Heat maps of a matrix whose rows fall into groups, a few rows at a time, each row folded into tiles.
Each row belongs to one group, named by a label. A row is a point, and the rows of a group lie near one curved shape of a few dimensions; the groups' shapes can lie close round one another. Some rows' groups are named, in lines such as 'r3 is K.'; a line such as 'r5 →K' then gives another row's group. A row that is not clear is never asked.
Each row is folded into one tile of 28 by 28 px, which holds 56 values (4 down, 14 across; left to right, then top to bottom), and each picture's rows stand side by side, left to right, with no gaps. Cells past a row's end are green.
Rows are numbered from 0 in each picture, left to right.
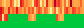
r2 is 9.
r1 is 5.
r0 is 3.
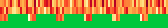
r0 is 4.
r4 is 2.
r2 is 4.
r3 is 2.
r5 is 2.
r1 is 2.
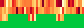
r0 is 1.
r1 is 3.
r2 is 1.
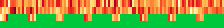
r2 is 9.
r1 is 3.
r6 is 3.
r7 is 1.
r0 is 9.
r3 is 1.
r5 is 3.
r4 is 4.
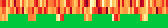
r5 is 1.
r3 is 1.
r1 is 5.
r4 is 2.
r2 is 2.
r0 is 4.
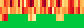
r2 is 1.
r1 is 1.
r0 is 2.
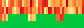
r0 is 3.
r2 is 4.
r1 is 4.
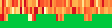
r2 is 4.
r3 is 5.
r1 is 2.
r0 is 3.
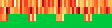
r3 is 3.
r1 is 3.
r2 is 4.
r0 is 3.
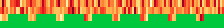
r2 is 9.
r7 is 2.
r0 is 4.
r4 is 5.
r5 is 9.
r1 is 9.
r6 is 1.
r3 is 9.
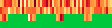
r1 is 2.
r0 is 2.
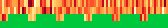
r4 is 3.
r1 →1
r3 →2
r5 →3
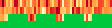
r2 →4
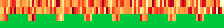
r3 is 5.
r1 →2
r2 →1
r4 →2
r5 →1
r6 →1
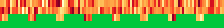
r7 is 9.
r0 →3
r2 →1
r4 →3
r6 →2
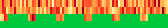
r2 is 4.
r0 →2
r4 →1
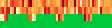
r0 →2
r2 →2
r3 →4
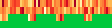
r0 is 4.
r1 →2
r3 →3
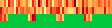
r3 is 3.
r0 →4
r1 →2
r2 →4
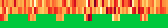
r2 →5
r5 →3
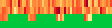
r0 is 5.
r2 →3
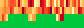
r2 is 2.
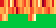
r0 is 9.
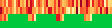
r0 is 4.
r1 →4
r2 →3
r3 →4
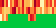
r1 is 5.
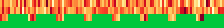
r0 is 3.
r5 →2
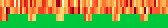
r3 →3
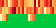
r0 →9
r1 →2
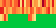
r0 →2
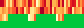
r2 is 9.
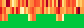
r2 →4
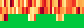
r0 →2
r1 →9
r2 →4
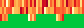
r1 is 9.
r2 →2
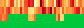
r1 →1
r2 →1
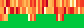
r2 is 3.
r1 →9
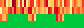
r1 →4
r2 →4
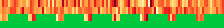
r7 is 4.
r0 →4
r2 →2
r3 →2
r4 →1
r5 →2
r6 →3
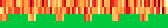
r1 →4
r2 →5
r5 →5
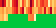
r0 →1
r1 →4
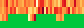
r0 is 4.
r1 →9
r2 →5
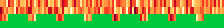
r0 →4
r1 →4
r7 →2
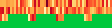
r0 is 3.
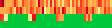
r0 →1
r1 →2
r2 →3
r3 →3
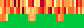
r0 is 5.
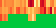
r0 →4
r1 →1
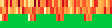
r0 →2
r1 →2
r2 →5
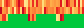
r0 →5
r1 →4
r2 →2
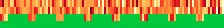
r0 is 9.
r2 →5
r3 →3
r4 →3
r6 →2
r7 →5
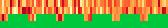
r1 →4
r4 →4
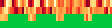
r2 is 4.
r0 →1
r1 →1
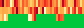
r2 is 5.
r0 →9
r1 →2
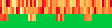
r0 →5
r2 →3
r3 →5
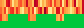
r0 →5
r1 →5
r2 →4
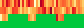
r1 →1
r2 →4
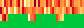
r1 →2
